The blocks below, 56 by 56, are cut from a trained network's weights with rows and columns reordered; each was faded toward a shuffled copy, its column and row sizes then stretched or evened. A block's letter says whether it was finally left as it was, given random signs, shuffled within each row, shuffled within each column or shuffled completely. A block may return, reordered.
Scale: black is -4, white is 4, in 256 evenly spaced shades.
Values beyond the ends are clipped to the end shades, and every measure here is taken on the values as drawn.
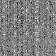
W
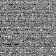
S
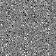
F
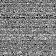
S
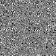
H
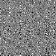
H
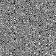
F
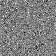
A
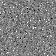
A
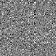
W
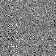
H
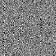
F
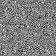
S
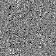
F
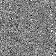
F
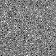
F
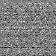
W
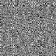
W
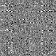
W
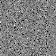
F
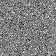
A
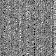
F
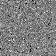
A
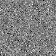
S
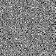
H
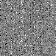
F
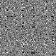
H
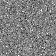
A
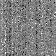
F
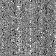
F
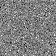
A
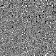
H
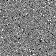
A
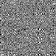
W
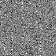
F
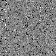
F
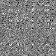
W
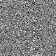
F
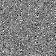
F
